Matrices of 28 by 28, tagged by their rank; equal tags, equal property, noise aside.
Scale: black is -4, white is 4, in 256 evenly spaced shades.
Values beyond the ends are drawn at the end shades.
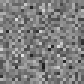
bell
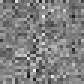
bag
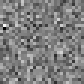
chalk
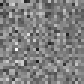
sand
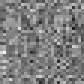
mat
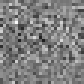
chalk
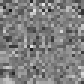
sand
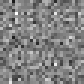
chalk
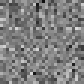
bag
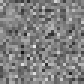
chalk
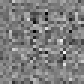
sand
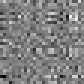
mat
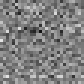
chalk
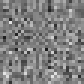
bell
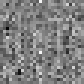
sand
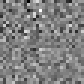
bag
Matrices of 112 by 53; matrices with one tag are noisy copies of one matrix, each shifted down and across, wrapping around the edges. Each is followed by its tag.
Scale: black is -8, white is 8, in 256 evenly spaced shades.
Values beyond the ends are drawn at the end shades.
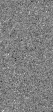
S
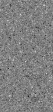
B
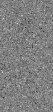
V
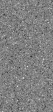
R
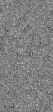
S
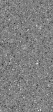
B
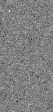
R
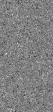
S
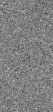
V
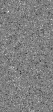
S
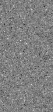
B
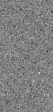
R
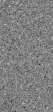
V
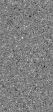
R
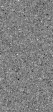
V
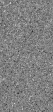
R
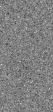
V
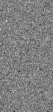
R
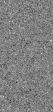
S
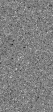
R
